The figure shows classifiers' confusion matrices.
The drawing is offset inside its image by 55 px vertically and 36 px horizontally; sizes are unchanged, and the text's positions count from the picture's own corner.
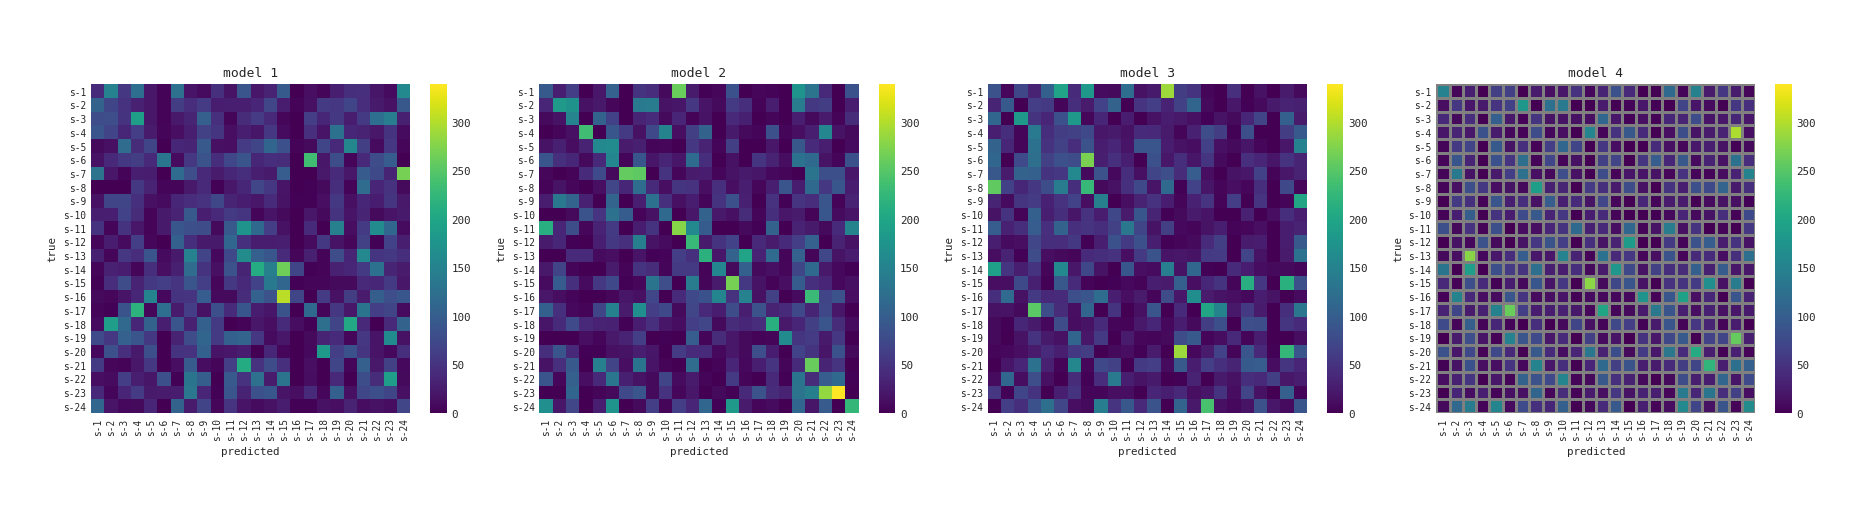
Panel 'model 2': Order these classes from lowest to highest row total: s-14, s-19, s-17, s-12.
s-19, s-14, s-12, s-17
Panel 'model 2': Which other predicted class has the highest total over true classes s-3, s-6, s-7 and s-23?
s-8
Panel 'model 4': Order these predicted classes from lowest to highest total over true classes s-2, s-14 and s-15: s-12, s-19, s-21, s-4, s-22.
s-4, s-22, s-19, s-21, s-12
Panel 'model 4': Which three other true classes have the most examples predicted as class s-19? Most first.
s-16, s-24, s-23
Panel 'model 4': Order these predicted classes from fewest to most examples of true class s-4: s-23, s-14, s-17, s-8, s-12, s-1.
s-17, s-1, s-14, s-8, s-12, s-23
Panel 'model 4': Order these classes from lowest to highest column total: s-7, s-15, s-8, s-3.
s-15, s-7, s-8, s-3
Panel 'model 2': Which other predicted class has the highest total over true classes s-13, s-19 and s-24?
s-15
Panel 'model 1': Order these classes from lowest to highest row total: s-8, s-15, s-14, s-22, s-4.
s-8, s-4, s-15, s-22, s-14
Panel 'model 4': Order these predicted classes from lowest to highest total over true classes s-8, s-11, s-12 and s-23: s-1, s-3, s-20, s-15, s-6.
s-6, s-1, s-3, s-20, s-15
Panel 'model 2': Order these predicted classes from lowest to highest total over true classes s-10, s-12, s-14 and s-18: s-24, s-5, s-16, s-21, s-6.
s-24, s-5, s-16, s-6, s-21
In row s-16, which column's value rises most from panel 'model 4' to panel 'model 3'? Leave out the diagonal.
s-9
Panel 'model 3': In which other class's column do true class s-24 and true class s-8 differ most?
s-1
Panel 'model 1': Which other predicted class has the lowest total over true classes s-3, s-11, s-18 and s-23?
s-16
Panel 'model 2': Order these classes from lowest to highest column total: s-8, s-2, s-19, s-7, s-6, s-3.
s-19, s-7, s-2, s-3, s-8, s-6
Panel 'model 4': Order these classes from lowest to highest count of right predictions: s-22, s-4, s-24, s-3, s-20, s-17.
s-3, s-4, s-22, s-17, s-24, s-20
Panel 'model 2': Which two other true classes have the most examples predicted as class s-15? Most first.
s-24, s-13
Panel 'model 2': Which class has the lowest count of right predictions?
s-20
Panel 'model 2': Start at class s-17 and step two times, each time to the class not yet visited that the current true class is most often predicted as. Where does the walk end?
s-21
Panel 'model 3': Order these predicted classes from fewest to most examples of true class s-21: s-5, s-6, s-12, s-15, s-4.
s-6, s-5, s-12, s-15, s-4
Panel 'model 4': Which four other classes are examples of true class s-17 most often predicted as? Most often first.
s-6, s-13, s-5, s-18
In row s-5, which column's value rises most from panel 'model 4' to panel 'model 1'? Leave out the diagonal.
s-20
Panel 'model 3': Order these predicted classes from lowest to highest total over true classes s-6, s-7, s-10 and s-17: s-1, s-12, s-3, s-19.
s-19, s-12, s-3, s-1
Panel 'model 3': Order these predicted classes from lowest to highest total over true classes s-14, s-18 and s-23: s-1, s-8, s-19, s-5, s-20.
s-5, s-19, s-8, s-20, s-1
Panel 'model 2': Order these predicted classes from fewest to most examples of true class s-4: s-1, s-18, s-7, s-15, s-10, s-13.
s-1, s-15, s-7, s-18, s-13, s-10
